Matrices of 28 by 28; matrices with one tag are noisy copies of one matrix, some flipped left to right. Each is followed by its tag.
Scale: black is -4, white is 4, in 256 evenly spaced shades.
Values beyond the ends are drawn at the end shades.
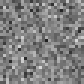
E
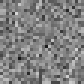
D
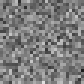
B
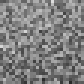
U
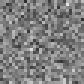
B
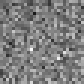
B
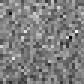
U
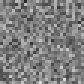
B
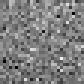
U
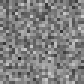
D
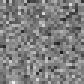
D
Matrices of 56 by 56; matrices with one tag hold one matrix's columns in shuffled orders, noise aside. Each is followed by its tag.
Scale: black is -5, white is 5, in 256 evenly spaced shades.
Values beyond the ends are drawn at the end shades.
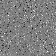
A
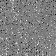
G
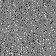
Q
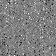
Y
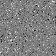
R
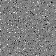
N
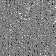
Y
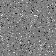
A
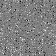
Q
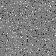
R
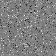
A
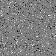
A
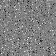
Q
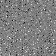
Q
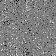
G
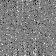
G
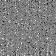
G
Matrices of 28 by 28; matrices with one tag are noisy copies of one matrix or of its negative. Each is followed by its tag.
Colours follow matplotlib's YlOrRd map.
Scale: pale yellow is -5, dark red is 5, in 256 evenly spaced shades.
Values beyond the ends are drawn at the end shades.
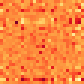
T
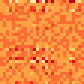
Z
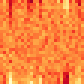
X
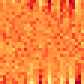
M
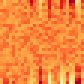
M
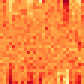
X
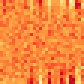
M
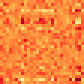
T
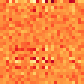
Z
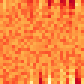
M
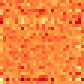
T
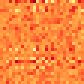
Z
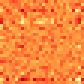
T
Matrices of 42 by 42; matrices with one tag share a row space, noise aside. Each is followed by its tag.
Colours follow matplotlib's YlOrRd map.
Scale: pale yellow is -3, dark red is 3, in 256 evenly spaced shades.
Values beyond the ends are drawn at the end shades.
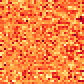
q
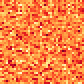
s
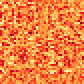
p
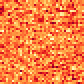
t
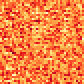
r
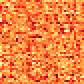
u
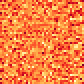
q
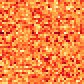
u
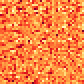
s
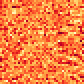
q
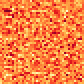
r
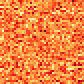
t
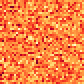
p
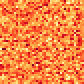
u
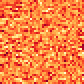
s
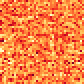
p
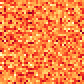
p
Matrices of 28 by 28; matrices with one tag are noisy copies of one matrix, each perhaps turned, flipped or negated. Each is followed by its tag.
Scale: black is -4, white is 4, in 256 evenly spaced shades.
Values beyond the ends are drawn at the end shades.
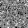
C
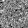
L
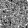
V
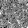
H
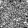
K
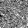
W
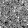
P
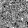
H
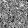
P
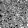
W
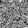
K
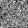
K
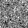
P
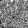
W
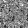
P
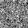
L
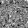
L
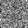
C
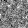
H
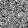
C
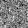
P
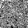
W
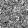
P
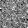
C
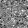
C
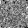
K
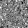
K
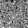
W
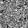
L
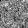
P
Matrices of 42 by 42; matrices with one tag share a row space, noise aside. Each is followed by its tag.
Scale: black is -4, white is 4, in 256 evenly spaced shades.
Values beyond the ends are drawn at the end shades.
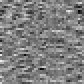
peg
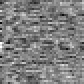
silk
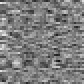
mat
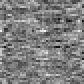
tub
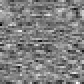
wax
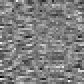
peg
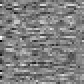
silk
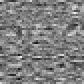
wax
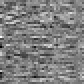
silk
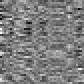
peg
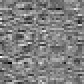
peg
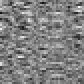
peg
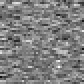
mat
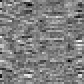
peg
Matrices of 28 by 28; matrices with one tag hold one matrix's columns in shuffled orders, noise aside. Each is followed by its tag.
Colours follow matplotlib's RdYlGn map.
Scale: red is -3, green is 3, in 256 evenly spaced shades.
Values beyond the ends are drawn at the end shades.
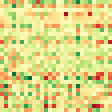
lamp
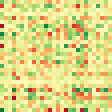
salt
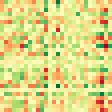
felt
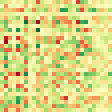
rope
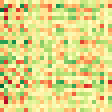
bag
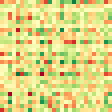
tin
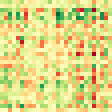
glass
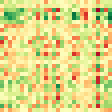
glass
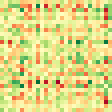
bag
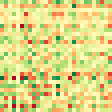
lamp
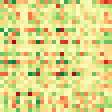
tin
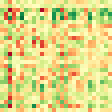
glass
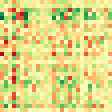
glass
